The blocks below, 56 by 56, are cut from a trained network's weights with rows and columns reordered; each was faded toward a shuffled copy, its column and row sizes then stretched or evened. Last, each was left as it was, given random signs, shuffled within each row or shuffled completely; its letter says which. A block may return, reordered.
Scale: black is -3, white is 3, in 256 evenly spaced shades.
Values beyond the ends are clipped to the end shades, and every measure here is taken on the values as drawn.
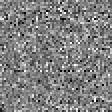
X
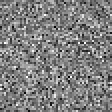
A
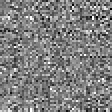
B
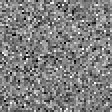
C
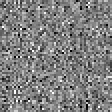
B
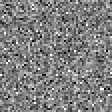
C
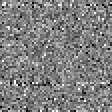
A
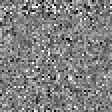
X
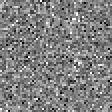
C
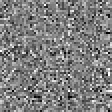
X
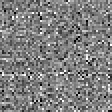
B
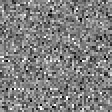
A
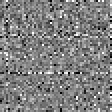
B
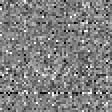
X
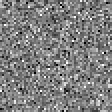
C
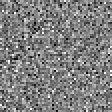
C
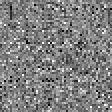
B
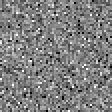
C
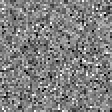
C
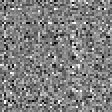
B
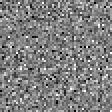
A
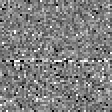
A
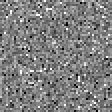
C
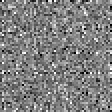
B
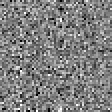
B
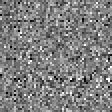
X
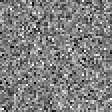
C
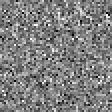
A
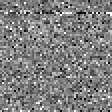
A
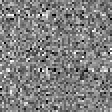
B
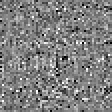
B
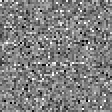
A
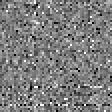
X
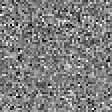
X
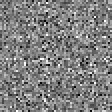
X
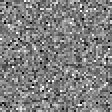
C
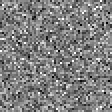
C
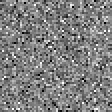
C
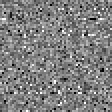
A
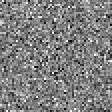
C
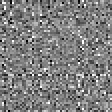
B
